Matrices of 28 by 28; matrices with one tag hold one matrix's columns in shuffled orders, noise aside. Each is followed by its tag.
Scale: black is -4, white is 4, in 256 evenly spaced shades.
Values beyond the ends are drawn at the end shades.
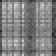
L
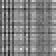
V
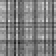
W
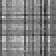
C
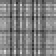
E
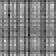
L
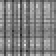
L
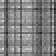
V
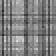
C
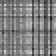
E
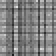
V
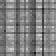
V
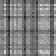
E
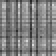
L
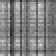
L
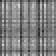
L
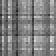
C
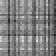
C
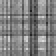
C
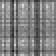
L
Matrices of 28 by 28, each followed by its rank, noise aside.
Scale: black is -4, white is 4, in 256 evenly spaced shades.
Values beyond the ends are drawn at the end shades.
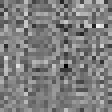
four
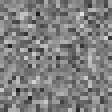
eight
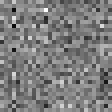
five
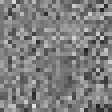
seven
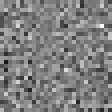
seven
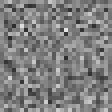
seven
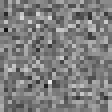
eight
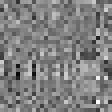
four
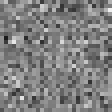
seven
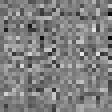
five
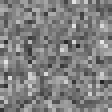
eight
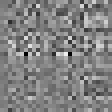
four
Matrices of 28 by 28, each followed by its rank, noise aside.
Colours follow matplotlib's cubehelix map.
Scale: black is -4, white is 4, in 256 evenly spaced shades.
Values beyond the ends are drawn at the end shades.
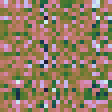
three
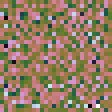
four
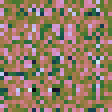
four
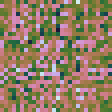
six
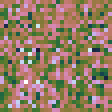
seven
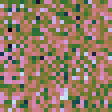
seven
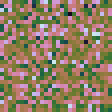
six
